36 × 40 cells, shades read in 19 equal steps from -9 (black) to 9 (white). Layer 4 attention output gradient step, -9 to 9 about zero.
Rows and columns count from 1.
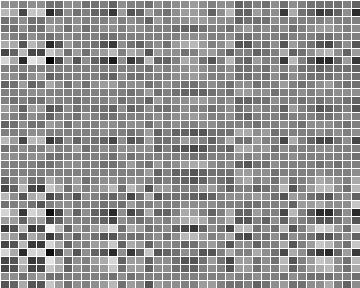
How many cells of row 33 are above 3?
7
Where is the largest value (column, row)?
6, 29
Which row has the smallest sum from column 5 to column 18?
8
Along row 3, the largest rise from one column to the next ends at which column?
18
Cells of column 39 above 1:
2
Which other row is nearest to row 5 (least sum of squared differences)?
15
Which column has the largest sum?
4
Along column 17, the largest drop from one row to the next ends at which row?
33
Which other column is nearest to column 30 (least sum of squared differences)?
34
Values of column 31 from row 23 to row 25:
-1 0 -1
